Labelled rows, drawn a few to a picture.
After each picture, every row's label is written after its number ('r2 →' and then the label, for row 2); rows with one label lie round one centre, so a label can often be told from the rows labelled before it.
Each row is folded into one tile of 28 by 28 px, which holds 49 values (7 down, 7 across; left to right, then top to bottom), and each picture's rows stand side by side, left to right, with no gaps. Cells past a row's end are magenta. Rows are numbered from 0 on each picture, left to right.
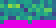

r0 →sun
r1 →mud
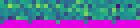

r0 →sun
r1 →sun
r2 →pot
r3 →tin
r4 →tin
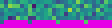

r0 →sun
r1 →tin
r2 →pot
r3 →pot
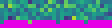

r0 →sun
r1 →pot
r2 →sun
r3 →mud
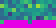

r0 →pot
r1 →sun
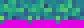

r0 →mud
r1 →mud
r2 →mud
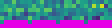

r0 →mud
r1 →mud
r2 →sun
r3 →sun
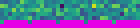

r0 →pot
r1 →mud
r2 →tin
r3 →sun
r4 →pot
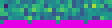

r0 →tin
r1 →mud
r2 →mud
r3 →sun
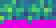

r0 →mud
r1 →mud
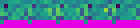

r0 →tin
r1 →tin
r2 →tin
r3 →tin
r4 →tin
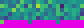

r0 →pot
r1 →sun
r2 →tin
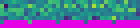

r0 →tin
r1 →pot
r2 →sun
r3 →sun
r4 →mud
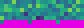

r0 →mud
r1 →sun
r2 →pot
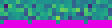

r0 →tin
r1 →tin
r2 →mud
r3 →tin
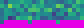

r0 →sun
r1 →mud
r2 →pot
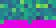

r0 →pot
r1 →sun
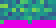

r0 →pot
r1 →mud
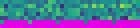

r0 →tin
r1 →pot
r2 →tin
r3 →sun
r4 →sun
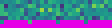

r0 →tin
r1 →pot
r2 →tin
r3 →sun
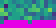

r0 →tin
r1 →mud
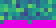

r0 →mud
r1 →pot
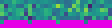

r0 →tin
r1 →tin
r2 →pot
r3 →tin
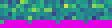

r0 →pot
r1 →mud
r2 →sun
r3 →sun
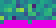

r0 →mud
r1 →tin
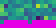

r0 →tin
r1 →sun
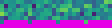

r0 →tin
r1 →tin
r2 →mud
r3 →pot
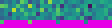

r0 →pot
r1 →pot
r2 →tin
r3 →tin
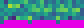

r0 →sun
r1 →mud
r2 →mud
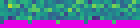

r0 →sun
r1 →mud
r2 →pot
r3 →sun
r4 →pot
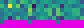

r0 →sun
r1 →tin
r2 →tin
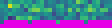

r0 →sun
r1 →mud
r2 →pot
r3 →mud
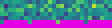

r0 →tin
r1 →pot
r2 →pot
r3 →sun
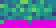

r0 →pot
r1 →mud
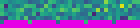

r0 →tin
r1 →pot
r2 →mud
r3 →pot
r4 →sun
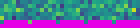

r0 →mud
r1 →pot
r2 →tin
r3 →sun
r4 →mud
